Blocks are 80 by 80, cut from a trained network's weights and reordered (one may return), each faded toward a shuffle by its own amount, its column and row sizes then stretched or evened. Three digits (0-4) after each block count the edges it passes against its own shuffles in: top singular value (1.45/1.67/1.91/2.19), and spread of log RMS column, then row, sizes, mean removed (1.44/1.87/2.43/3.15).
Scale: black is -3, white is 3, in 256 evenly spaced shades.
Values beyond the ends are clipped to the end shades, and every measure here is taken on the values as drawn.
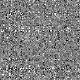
0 3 3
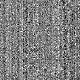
3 2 0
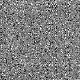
2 2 0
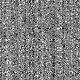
2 1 2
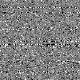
1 0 3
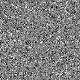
0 1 1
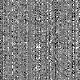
3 4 1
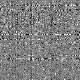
0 0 4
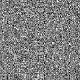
3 2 0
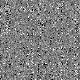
0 3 1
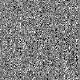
0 3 1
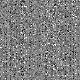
0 3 1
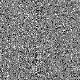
1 2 0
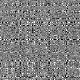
4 2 4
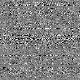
1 2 4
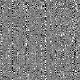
2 4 2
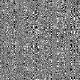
2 4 1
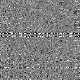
4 1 3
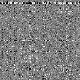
4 2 3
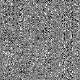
1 4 0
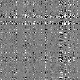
3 4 4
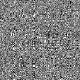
2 3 2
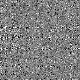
1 2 2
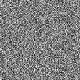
2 0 0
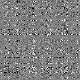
1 3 4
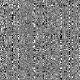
3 4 2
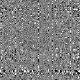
2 4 2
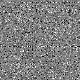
0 0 2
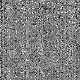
1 2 2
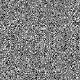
3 2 0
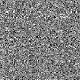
1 1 2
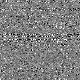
1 0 3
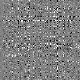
3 4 3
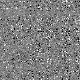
0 2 2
